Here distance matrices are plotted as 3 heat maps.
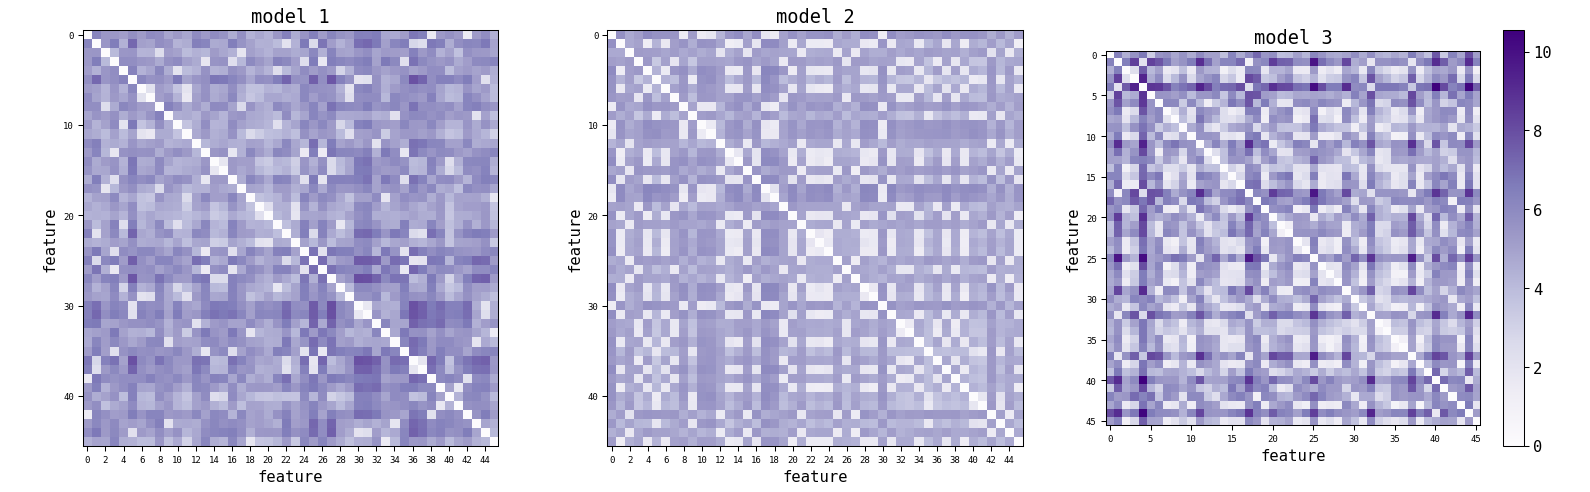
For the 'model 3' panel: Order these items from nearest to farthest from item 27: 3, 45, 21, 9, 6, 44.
45, 3, 9, 21, 6, 44
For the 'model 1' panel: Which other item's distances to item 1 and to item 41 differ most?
39
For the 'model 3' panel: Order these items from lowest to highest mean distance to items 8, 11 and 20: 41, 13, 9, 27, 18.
27, 41, 9, 13, 18
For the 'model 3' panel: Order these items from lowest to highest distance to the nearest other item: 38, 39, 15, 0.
38, 15, 39, 0
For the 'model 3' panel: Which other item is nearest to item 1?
17
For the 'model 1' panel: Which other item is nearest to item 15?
14
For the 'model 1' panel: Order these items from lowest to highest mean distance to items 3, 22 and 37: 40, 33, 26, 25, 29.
25, 40, 26, 29, 33
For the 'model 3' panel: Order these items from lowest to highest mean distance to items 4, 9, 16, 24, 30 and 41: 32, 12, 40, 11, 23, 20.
23, 12, 32, 20, 11, 40
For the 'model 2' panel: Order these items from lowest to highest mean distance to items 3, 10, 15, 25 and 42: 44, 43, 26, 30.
44, 30, 26, 43
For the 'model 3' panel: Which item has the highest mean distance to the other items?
4
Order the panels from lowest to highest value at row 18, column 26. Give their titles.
model 2, model 1, model 3
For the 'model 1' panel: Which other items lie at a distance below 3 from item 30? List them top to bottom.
5, 31, 44
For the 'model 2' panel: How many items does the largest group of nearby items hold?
17
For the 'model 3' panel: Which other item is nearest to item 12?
6
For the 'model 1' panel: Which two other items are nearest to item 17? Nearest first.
2, 8
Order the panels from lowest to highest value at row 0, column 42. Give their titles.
model 1, model 2, model 3
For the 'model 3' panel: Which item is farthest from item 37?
25
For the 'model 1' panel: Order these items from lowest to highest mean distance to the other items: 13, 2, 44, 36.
2, 13, 44, 36
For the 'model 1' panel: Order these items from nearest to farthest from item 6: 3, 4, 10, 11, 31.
11, 10, 4, 3, 31
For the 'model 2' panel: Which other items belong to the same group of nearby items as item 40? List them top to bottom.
5, 9, 35, 41, 43
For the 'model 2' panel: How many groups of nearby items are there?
5
